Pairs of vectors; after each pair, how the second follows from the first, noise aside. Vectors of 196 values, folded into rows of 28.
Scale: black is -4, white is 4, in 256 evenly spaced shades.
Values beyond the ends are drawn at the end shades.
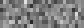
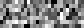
wrapped around, scaled up.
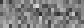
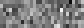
wrapped around.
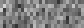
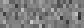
reversed, partly zeroed.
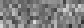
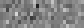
wrapped around, negated, partly zeroed.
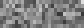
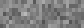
reversed, negated, shrunk.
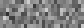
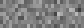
reversed, negated, shrunk.
